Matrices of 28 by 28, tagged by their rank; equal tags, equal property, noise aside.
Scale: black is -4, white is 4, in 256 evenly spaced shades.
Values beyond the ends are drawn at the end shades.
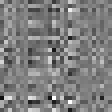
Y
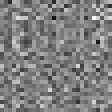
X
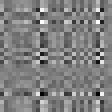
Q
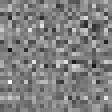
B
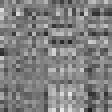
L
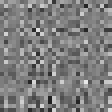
L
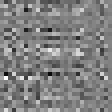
L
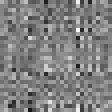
L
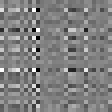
Q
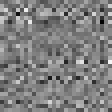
B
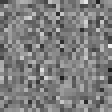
X
